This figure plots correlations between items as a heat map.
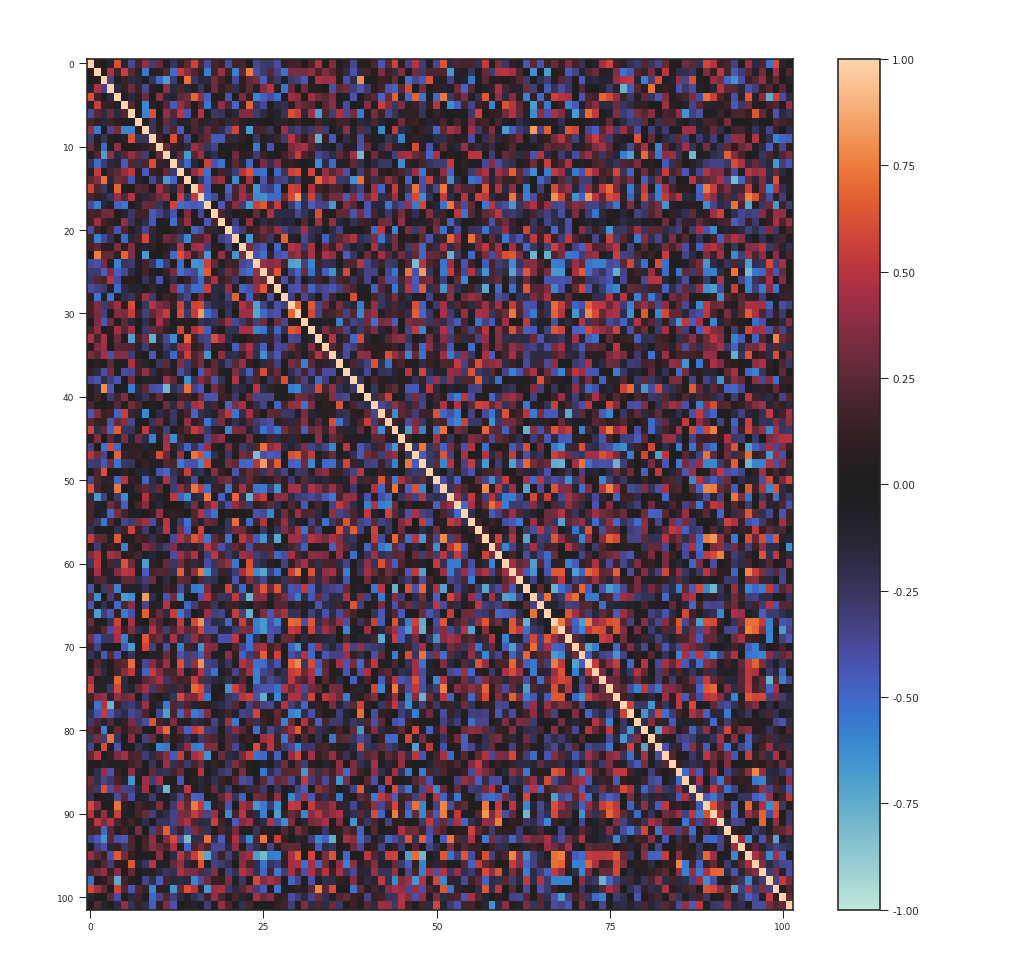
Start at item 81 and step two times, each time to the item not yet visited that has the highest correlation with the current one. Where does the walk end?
46
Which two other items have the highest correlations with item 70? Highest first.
64, 8
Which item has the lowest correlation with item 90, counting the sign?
63
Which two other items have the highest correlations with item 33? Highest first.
99, 14
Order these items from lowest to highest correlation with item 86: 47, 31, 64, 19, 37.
19, 47, 37, 64, 31
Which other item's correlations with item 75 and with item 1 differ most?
21
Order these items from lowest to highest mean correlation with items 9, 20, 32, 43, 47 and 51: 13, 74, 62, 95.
62, 13, 74, 95
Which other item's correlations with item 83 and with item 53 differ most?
58
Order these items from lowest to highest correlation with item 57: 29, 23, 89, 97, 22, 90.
23, 29, 22, 97, 89, 90
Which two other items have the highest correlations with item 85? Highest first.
96, 67
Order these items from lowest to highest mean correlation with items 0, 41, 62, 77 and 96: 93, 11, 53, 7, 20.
20, 93, 11, 7, 53
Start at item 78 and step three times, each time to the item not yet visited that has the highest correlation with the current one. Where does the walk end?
14
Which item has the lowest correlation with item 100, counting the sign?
68
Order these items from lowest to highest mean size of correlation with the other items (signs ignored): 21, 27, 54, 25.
54, 21, 27, 25
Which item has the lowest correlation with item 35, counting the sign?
93
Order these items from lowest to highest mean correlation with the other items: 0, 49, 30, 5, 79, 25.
25, 79, 49, 5, 0, 30
